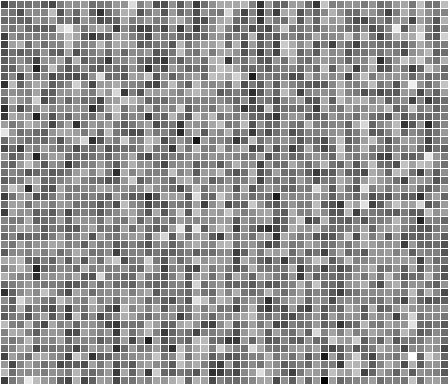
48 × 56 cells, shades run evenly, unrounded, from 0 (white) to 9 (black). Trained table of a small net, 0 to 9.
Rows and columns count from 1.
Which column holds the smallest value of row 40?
52
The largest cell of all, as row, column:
48, 41
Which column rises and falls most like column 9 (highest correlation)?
36
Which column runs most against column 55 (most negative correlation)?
9
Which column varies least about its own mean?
55
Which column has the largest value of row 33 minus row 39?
16
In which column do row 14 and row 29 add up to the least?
23
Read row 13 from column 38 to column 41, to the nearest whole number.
3 6 6 3
